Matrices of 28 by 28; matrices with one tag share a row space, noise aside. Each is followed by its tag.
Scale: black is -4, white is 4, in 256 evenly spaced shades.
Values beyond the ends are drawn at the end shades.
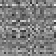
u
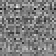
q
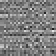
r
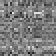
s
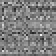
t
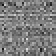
t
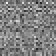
q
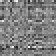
s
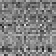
t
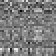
s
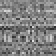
u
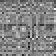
u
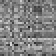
s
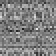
q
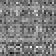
q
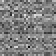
s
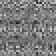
q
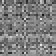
t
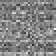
u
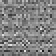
t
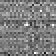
r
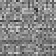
q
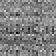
q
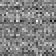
q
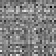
q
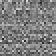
t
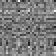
u
